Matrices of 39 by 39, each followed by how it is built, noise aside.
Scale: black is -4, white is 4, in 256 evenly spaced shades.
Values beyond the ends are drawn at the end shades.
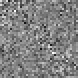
block diagonal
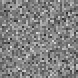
repeating rows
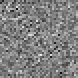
block diagonal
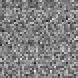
repeating columns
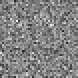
repeating columns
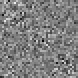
block diagonal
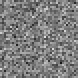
repeating rows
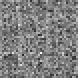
blocks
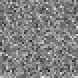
repeating columns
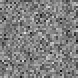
repeating rows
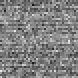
blocks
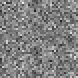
repeating rows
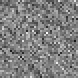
Toeplitz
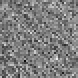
Toeplitz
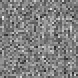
blocks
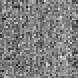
blocks
